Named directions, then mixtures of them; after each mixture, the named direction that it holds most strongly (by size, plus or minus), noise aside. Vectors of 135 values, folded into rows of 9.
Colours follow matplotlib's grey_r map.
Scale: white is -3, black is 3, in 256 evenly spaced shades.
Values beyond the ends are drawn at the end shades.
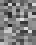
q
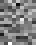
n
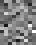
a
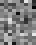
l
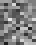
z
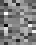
a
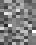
a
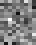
l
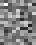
q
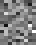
a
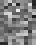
q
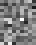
l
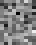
l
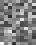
q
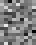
n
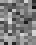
l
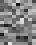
n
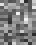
l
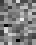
n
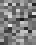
q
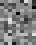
l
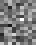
n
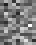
z
